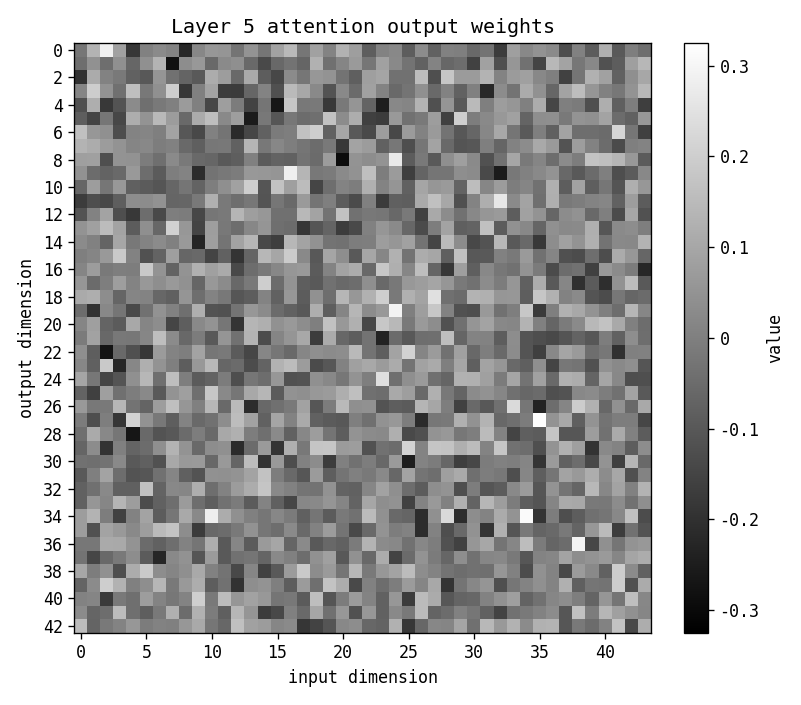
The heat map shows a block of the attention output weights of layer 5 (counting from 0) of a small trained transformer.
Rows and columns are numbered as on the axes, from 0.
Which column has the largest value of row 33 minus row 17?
38
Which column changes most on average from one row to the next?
37
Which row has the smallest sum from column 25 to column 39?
30
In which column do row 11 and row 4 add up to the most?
32
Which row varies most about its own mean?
34
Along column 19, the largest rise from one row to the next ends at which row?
5
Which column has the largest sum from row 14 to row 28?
24
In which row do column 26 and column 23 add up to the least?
21
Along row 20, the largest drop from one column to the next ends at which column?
22
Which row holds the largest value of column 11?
40
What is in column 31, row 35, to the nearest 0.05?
-0.2
